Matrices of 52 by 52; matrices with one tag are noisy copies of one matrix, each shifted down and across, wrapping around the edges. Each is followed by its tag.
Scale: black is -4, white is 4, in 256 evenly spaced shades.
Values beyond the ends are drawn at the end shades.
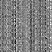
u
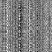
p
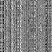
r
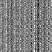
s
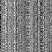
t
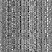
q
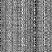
p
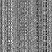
r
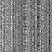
t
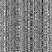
t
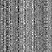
t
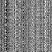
p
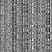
u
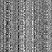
t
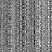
t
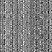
q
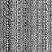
p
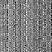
q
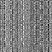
q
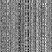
r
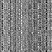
q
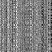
r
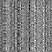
t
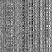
r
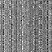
q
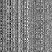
r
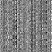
u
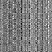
q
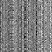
t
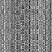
q
